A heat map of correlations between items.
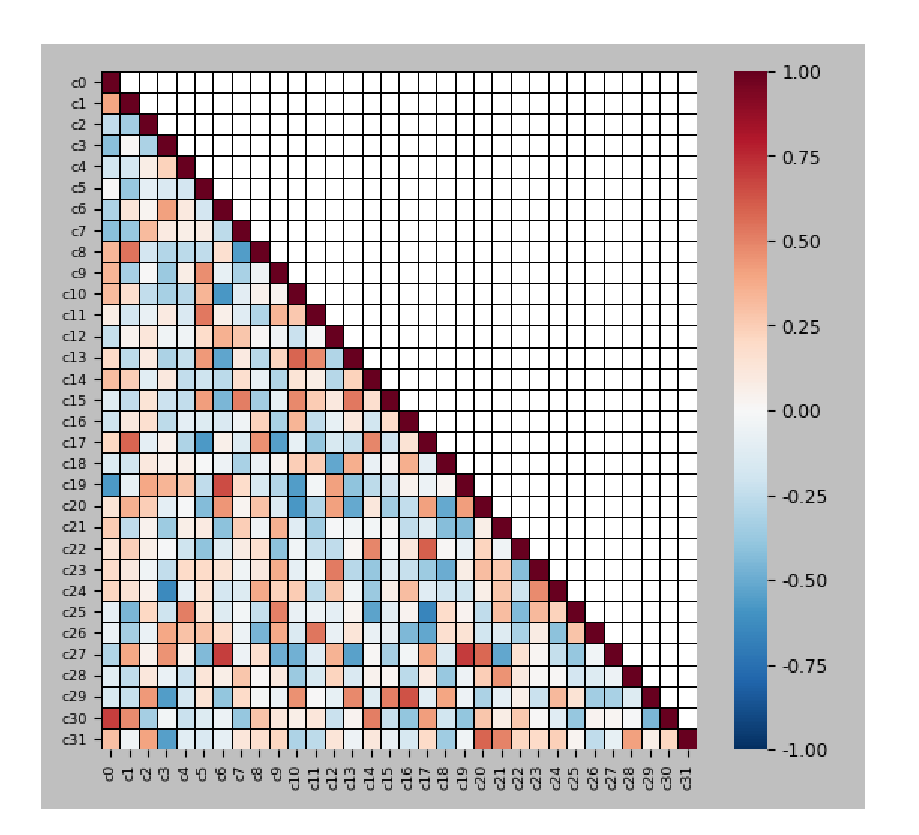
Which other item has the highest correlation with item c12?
c23
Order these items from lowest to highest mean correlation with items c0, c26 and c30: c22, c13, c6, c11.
c6, c22, c13, c11
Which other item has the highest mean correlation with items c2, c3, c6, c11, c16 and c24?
c19
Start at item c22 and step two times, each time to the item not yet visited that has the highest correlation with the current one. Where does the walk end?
c1
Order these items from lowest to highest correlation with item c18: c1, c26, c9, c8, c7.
c7, c1, c8, c9, c26
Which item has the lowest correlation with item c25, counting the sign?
c17
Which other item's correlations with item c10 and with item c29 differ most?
c2
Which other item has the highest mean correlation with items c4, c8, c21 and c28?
c31
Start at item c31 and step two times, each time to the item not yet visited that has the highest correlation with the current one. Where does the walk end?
c27
